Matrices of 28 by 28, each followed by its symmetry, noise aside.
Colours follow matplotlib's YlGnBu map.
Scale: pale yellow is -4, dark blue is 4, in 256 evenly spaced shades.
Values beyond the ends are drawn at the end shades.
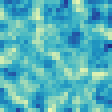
symmetric across the other diagonal.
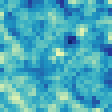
symmetric across the other diagonal.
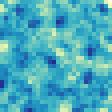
symmetric across the other diagonal.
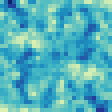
same after a half turn.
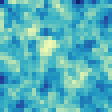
symmetric.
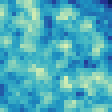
symmetric across the other diagonal.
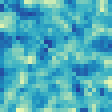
no symmetry.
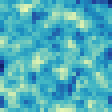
no symmetry.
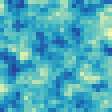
no symmetry.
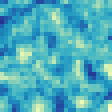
no symmetry.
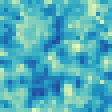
no symmetry.
